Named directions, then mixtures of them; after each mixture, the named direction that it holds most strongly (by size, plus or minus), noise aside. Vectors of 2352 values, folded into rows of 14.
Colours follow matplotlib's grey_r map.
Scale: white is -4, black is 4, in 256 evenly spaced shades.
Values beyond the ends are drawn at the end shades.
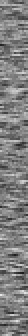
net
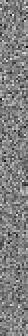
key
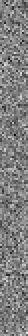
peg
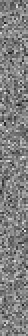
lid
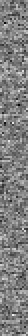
lid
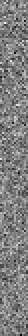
lid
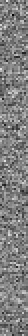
key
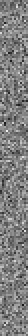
lid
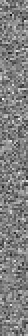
key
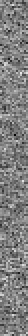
peg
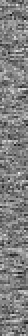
net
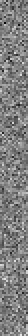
peg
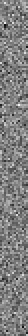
peg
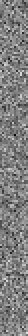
peg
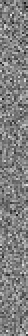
peg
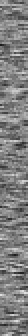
net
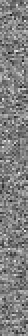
lid
